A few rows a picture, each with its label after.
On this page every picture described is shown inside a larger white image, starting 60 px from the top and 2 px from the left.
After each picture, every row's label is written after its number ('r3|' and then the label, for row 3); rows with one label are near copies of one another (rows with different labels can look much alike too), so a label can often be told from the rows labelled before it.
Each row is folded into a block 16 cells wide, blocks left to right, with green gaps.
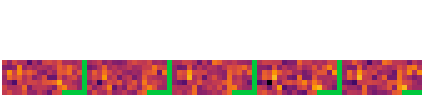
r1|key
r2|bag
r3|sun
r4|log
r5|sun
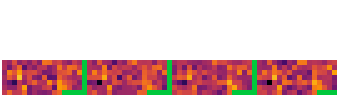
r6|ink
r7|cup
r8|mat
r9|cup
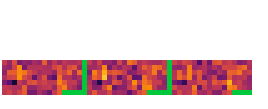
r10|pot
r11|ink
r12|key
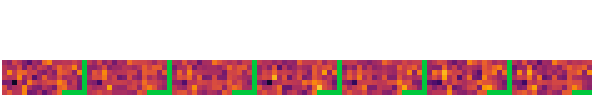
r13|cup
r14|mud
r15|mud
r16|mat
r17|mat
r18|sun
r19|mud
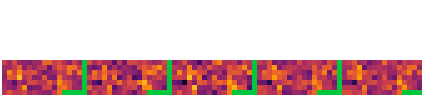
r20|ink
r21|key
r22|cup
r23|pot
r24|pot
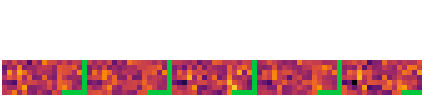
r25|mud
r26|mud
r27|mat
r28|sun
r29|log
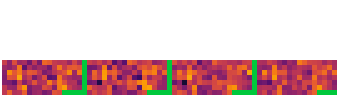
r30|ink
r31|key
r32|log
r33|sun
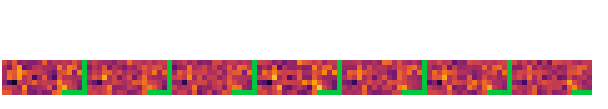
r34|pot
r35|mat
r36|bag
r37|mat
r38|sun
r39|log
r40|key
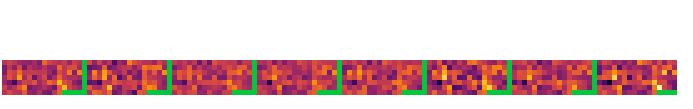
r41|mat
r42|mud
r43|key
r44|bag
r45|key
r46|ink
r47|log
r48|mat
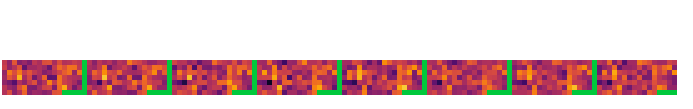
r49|ink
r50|ink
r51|mat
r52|cup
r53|sun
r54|cup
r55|sun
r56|mud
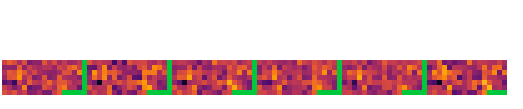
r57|log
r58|key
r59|mat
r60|mat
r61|log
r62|pot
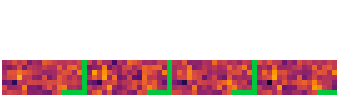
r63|log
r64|mud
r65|pot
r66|log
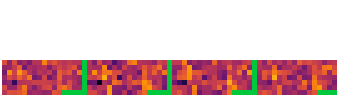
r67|mud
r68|cup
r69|pot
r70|ink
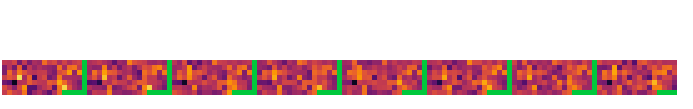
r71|mat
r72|sun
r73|pot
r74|sun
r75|pot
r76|mat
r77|ink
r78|key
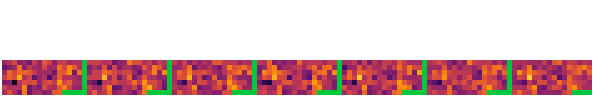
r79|bag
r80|mat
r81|ink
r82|pot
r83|bag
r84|sun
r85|ink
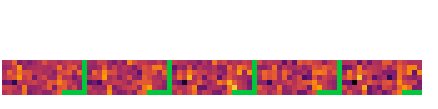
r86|pot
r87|sun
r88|mat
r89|key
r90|bag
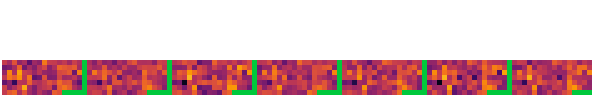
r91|mud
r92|cup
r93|log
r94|mud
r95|cup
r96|bag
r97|bag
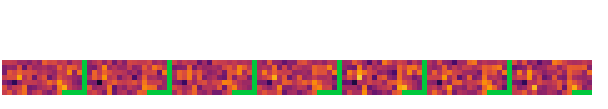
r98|mat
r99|bag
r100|key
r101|cup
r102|sun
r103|cup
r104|mud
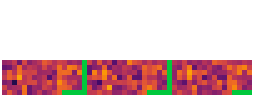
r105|bag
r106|mud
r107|ink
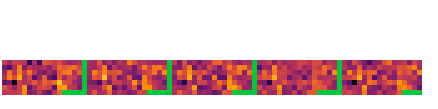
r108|key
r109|ink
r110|ink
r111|bag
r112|cup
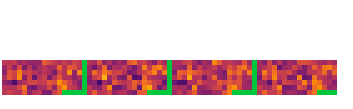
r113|mat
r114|ink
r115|sun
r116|ink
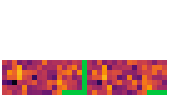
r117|pot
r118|ink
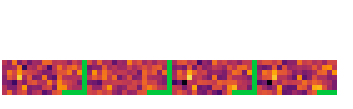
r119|ink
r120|mud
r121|log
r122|log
